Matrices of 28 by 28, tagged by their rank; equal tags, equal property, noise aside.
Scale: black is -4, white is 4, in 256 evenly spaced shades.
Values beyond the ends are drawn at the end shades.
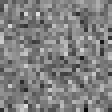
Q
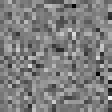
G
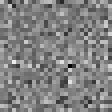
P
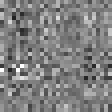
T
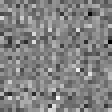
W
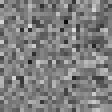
P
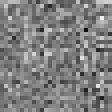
P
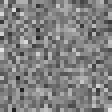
Q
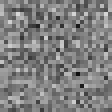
Q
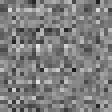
T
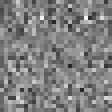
Q
